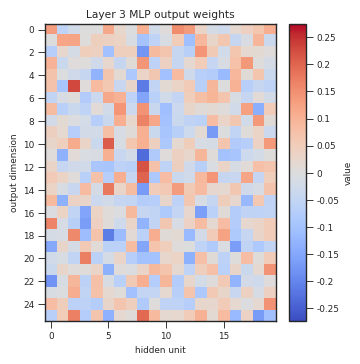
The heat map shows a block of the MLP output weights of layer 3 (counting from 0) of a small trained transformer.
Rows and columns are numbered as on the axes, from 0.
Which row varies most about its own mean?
25
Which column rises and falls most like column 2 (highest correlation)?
4
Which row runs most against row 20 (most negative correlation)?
16
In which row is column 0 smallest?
22
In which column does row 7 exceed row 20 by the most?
8
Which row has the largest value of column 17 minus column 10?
7
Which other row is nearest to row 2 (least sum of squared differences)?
21
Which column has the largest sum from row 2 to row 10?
5
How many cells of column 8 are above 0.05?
10
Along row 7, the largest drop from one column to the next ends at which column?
18
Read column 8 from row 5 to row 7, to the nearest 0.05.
-0.2 -0.15 0.15
